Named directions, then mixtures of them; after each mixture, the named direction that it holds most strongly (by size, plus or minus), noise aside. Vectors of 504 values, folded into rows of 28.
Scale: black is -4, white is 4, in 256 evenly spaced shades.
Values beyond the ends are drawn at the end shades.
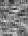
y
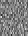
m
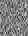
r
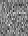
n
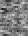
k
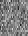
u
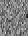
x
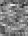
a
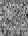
x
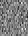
u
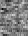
k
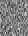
r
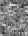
a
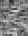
y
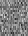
m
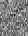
r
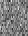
u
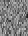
x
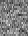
n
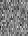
u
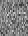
n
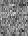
n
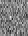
x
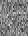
n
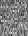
m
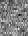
y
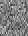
r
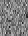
x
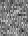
n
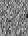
x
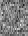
a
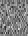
r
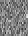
x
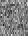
m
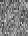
u
